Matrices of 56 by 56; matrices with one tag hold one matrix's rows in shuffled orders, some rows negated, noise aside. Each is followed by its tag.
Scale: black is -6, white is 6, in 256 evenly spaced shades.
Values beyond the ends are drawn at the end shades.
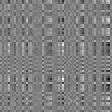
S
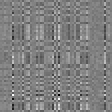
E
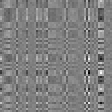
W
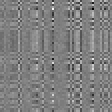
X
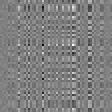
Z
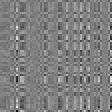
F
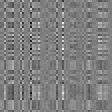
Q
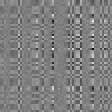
X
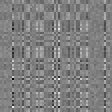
E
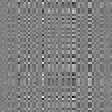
Z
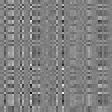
Q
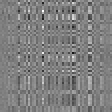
Z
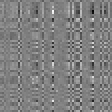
X
